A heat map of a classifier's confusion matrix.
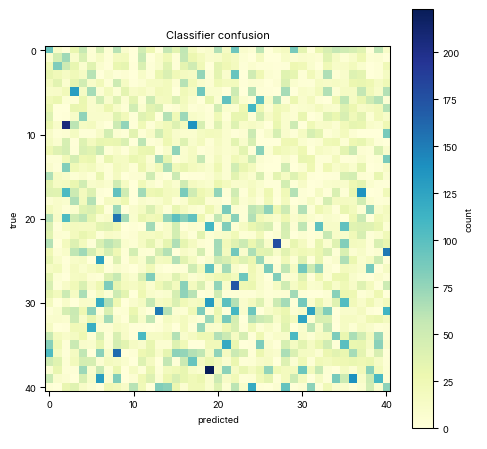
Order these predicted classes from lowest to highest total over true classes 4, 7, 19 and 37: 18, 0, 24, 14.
18, 14, 0, 24
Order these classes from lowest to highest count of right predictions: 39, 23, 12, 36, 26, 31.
12, 23, 36, 26, 39, 31
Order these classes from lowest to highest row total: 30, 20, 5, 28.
5, 28, 30, 20
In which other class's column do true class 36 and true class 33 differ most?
8
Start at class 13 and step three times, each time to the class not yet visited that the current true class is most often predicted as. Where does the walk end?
22
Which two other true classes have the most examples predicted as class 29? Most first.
34, 0
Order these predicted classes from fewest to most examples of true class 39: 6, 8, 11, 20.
11, 20, 8, 6
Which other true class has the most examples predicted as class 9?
20
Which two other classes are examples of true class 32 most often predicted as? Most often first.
30, 21
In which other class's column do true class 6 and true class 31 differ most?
13
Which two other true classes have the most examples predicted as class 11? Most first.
34, 17
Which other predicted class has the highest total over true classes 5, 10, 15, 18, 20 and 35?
3
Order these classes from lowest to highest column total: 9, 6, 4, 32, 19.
9, 32, 19, 6, 4
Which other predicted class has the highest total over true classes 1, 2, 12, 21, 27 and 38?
19
